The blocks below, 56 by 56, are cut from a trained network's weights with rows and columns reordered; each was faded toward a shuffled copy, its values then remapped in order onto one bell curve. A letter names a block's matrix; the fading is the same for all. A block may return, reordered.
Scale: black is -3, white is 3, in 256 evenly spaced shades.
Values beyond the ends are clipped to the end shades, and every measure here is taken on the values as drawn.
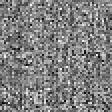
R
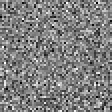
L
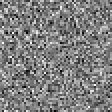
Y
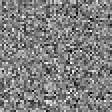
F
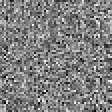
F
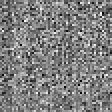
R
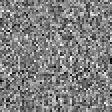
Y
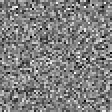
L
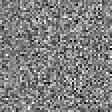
F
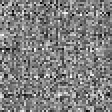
R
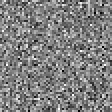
F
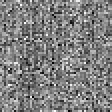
R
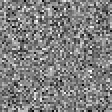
F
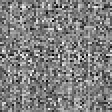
R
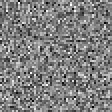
L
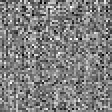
R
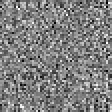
Y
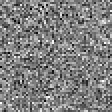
Y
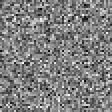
F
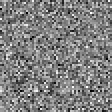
Y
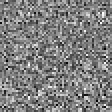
Y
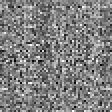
R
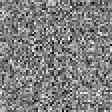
Y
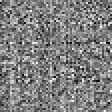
R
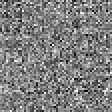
L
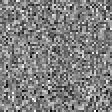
F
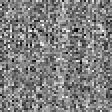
R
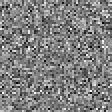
L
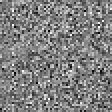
F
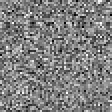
Y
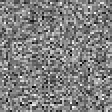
Y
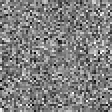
Y
